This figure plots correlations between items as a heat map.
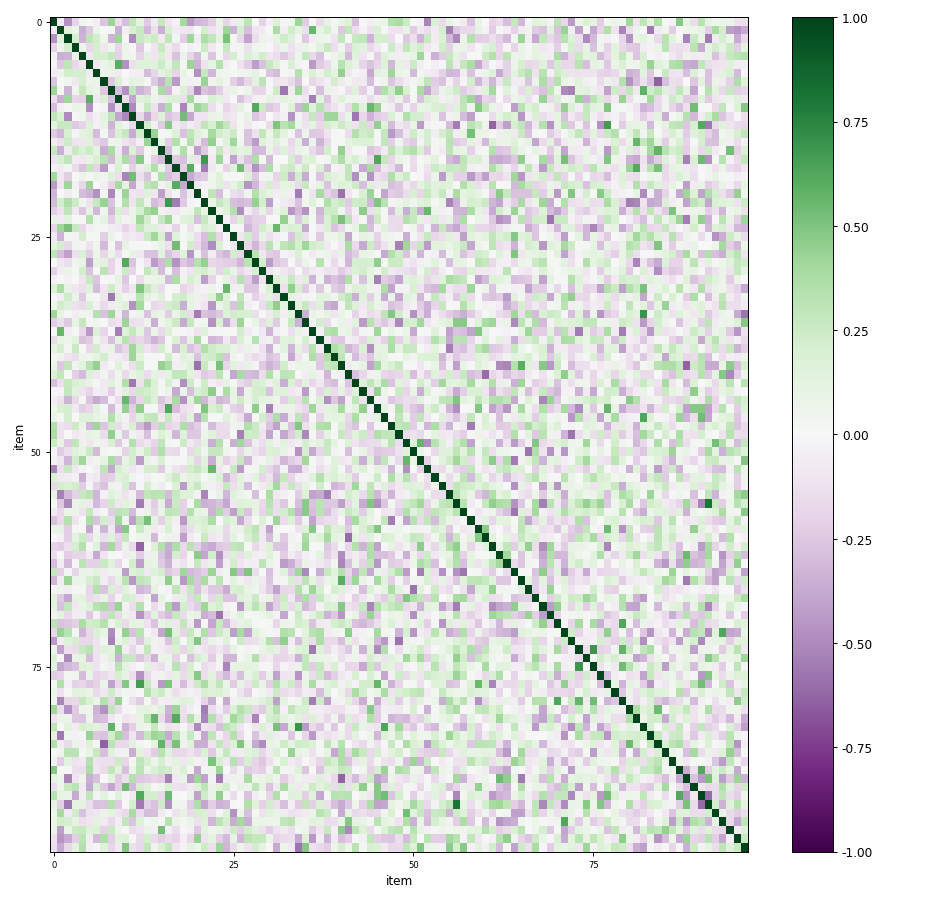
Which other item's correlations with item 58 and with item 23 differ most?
49
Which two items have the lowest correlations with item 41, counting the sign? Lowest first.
60, 94
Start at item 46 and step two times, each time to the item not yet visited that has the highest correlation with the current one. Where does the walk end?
34
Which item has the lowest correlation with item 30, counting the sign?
45
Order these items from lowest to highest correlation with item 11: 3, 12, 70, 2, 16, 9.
2, 9, 16, 12, 3, 70
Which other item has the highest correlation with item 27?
64
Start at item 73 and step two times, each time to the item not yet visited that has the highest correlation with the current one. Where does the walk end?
79
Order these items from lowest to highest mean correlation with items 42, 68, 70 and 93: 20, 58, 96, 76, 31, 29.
20, 76, 31, 58, 29, 96
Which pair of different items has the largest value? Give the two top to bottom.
56, 91
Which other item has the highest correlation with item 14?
81
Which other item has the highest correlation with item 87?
90
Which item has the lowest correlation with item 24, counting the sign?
75
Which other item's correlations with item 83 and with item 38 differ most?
55
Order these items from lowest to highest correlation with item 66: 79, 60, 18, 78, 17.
78, 18, 79, 60, 17
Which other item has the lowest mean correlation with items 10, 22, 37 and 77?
8
